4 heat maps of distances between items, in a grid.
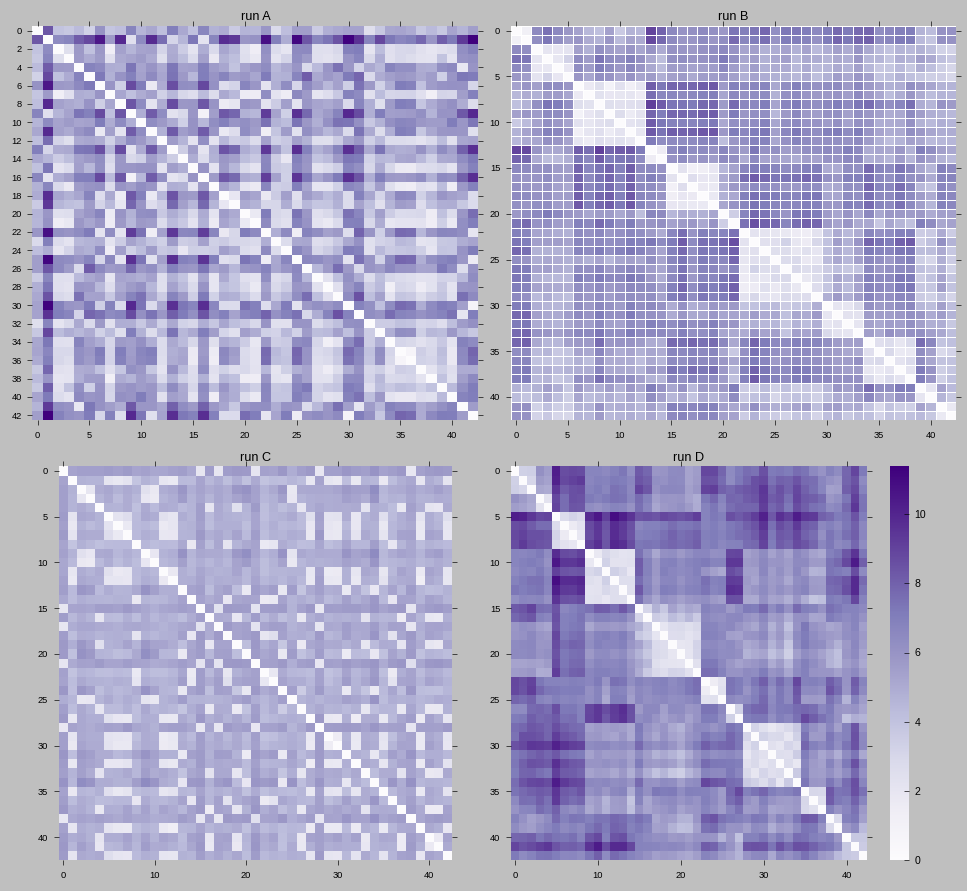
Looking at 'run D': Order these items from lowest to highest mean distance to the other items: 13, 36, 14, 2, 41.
14, 36, 13, 2, 41
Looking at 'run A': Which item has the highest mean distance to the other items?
1
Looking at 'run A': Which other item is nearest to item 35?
36
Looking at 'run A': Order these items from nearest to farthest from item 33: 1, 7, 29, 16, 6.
6, 7, 29, 16, 1
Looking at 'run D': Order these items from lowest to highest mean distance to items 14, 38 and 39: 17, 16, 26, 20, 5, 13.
20, 17, 13, 16, 26, 5
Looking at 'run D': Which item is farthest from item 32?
5
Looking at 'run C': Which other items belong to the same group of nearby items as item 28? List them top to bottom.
0, 15, 17, 21, 38
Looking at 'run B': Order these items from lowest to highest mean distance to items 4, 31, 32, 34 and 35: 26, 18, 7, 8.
26, 7, 18, 8
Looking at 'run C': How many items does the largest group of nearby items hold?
13
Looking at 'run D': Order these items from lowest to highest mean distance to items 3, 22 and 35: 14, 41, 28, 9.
14, 9, 28, 41
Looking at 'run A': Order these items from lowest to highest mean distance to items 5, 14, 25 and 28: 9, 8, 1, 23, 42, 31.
23, 8, 42, 9, 31, 1
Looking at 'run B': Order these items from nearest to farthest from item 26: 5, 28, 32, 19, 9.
28, 32, 5, 9, 19
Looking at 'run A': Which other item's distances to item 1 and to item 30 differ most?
42
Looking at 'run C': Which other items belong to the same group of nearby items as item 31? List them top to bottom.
13, 20, 24, 34
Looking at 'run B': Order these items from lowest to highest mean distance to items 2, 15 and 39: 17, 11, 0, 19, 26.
17, 19, 26, 0, 11
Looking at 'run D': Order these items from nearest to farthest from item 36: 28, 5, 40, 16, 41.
16, 28, 40, 41, 5
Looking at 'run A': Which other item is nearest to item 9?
16
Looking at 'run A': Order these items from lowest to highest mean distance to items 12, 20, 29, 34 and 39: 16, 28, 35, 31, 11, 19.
28, 35, 19, 11, 16, 31
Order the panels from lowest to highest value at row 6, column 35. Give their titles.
run C, run B, run A, run D
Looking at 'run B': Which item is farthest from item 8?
13
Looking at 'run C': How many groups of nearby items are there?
6
